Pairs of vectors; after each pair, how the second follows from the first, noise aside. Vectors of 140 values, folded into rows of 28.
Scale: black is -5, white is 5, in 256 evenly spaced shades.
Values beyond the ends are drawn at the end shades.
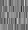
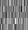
sign-scrambled.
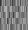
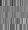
partly zeroed.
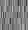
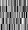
reversed, scaled up.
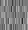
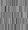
reversed, shrunk.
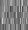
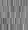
wrapped around, shrunk.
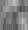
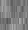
reversed, shrunk.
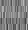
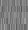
reversed, shrunk.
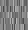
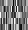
reversed, scaled up.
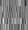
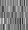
sign-scrambled.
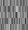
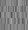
reversed, shrunk.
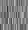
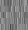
wrapped around, shrunk.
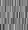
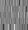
partly zeroed.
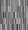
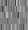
wrapped around, partly zeroed.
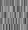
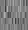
wrapped around, partly zeroed.
